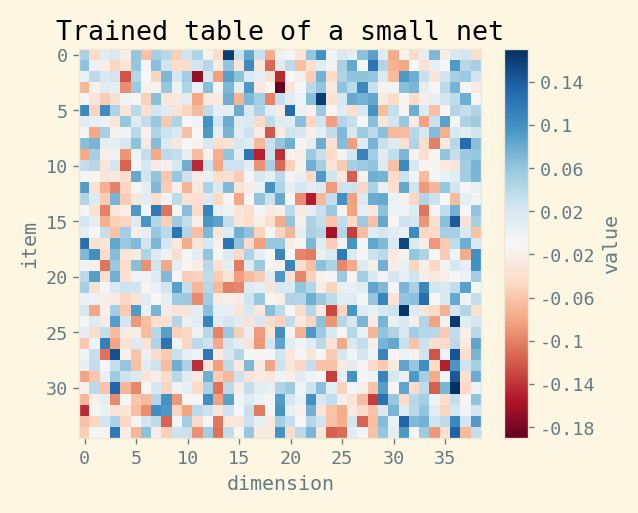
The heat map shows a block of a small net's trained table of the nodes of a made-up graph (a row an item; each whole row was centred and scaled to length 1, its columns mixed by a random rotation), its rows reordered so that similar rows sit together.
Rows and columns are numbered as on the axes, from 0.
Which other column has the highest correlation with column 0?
28
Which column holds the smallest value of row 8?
34
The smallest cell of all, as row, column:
3, 19
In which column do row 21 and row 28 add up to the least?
11
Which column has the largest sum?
36
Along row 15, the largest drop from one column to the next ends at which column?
37
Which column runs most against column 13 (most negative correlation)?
33
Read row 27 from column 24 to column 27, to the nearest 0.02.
-0.06 0.02 0 0.02
